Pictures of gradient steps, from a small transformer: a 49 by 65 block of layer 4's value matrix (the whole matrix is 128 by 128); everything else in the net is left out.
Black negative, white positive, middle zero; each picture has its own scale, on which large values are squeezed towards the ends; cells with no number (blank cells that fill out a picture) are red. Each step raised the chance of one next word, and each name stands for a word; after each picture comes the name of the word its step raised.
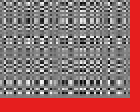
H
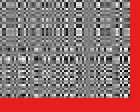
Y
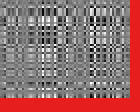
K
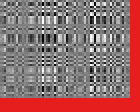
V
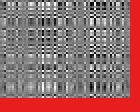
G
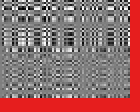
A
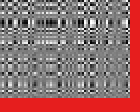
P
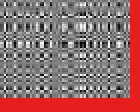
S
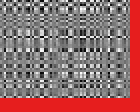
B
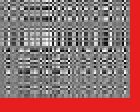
A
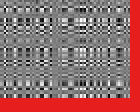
K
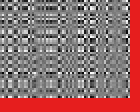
B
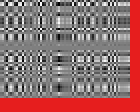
V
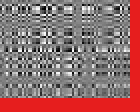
B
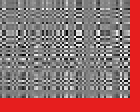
G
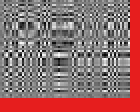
S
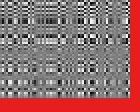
H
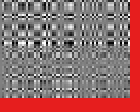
S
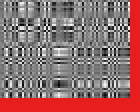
K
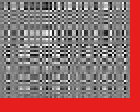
G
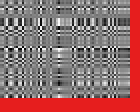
K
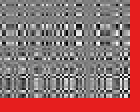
S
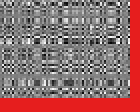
H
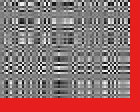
H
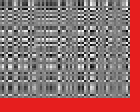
G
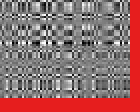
S
